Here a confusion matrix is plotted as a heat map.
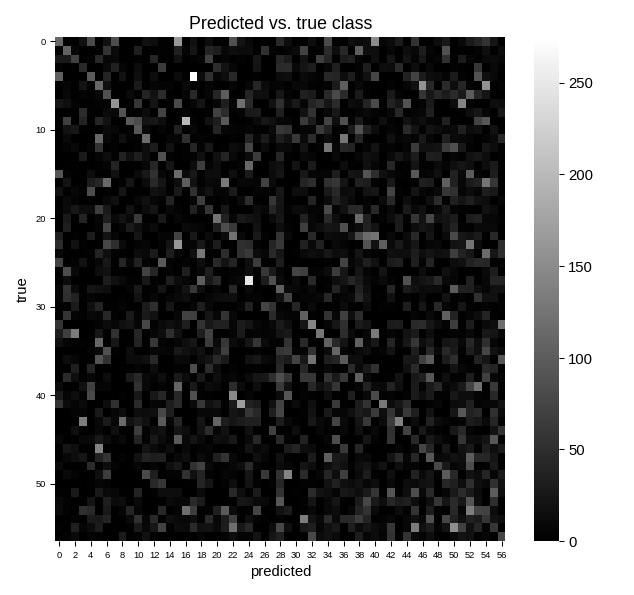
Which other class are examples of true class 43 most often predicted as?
3
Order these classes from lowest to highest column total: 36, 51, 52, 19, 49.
19, 51, 49, 36, 52
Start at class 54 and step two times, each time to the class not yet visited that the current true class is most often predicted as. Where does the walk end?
49
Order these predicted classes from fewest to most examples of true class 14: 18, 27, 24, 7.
27, 7, 18, 24
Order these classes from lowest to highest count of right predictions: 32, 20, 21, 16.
21, 16, 20, 32
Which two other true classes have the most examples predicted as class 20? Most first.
43, 8
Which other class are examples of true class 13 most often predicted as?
25
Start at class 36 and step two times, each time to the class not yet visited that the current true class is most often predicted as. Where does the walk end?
56
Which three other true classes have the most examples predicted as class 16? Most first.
9, 53, 31
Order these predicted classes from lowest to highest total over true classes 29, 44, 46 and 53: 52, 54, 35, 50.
35, 50, 54, 52
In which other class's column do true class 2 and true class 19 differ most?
33
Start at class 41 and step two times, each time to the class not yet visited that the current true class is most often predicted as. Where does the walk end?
15
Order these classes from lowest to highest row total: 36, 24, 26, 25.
26, 25, 24, 36
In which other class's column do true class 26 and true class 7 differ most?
51
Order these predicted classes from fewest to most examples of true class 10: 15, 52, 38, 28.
52, 15, 28, 38
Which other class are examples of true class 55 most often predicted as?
50
